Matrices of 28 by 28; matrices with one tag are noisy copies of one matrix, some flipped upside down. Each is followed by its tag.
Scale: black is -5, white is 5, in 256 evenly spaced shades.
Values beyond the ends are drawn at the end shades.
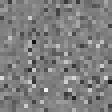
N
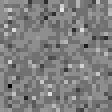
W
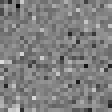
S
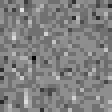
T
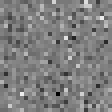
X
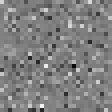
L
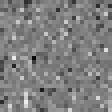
T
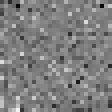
S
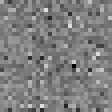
L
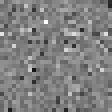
N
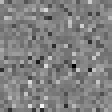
L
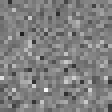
N
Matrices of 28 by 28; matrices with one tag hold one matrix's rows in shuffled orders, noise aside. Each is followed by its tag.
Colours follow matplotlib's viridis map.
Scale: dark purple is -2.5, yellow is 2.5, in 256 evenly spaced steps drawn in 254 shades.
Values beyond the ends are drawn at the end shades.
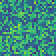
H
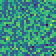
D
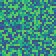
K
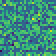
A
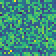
A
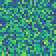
K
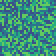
D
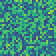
H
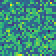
A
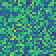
K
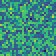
K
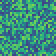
H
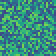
K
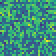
A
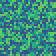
A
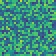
A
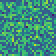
K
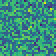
H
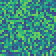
K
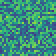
A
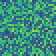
K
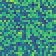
A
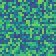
A
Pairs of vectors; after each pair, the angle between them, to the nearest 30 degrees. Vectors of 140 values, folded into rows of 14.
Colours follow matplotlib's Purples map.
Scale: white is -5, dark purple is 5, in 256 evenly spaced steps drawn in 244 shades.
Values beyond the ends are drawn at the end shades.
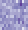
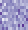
90 degrees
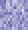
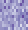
90 degrees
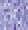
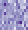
120 degrees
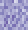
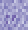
30 degrees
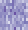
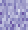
90 degrees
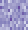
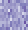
150 degrees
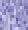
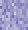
60 degrees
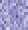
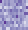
30 degrees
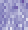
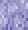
150 degrees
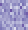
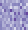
30 degrees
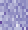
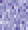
120 degrees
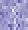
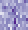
150 degrees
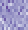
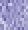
30 degrees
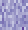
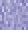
30 degrees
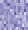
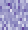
30 degrees
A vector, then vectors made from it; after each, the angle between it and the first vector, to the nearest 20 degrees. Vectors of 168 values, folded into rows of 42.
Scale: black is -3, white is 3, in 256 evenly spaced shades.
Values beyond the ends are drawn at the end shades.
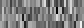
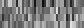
120 degrees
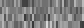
100 degrees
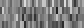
40 degrees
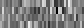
40 degrees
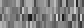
80 degrees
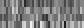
100 degrees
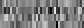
80 degrees
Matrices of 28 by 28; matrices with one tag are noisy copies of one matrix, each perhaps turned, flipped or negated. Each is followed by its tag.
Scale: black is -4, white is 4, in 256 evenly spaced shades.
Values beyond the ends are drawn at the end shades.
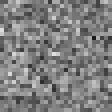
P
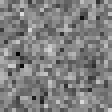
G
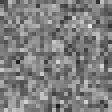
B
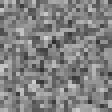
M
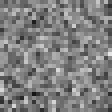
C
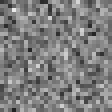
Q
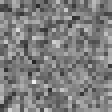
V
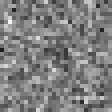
Q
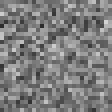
Q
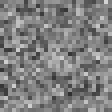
Q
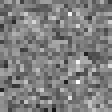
B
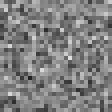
M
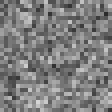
P
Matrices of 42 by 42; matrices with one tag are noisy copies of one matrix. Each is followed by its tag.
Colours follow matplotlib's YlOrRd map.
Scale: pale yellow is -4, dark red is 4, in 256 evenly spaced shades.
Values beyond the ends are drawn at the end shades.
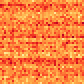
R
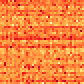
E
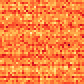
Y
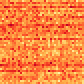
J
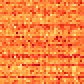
Y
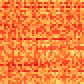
J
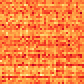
Y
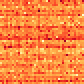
E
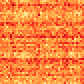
R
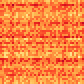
R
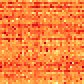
J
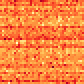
E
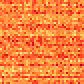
Y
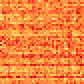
Y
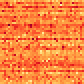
J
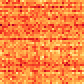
J
